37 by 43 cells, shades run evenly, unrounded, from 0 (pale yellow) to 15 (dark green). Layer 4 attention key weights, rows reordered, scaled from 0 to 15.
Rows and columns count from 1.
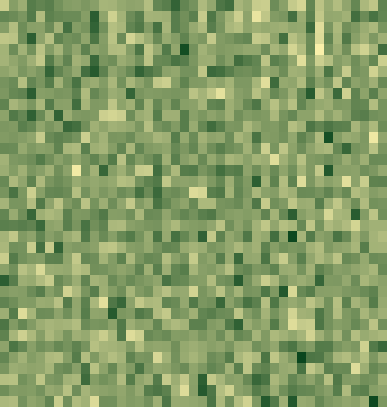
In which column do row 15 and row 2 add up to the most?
11
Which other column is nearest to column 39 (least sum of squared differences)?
14
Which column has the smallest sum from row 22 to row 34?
12
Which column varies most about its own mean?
33
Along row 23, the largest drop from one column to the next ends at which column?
6
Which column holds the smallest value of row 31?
15
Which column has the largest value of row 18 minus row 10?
2
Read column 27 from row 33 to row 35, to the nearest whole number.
5 10 7
